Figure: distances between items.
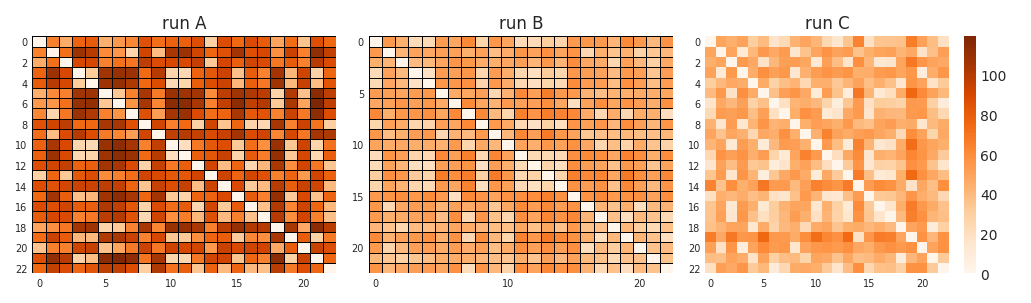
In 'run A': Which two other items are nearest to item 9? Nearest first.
1, 7
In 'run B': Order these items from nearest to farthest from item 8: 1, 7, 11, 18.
11, 18, 1, 7
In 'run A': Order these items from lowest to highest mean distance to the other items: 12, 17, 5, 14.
17, 12, 14, 5
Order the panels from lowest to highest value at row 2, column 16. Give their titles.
run C, run B, run A
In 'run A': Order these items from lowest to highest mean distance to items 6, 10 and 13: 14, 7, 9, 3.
3, 7, 9, 14
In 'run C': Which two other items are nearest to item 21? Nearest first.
18, 4
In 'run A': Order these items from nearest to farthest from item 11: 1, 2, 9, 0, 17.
17, 0, 2, 9, 1
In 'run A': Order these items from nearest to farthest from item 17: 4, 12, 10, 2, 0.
12, 10, 4, 0, 2
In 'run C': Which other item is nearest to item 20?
3
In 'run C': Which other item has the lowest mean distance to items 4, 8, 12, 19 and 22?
6
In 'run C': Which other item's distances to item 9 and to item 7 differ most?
11
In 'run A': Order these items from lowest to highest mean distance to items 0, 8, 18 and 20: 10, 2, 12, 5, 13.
5, 13, 2, 12, 10
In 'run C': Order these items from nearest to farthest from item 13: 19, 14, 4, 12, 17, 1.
17, 12, 4, 1, 14, 19
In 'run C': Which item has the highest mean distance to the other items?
19
